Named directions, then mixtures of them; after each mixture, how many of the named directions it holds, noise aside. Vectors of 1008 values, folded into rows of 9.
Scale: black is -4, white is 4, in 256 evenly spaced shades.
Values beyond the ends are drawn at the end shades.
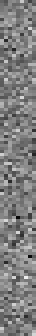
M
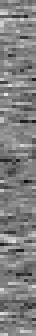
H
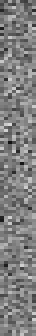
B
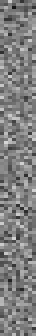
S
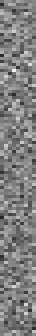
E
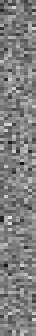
one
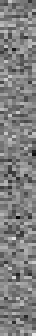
three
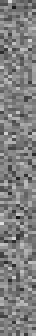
two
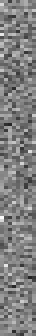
two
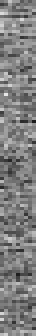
three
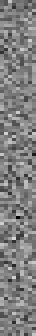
two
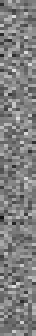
two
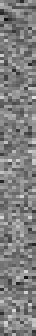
four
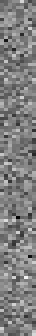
one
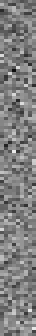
two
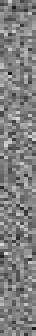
two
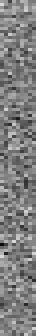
four
